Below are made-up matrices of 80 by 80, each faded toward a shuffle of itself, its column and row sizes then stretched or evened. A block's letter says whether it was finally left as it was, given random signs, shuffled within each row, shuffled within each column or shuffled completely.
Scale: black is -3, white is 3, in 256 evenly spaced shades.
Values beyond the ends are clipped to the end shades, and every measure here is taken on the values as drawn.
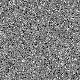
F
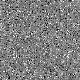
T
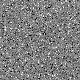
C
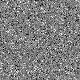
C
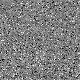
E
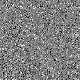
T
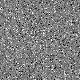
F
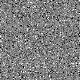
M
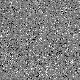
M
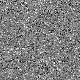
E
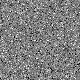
C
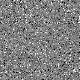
M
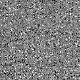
T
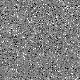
T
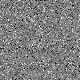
E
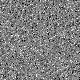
C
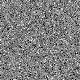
F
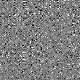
T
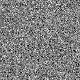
E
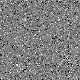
M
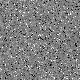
C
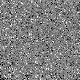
T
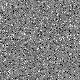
F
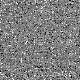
T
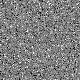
C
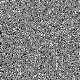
M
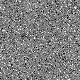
C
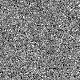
E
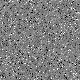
C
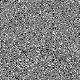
T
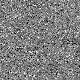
E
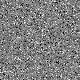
C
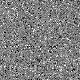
T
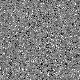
F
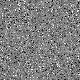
F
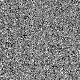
F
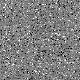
M
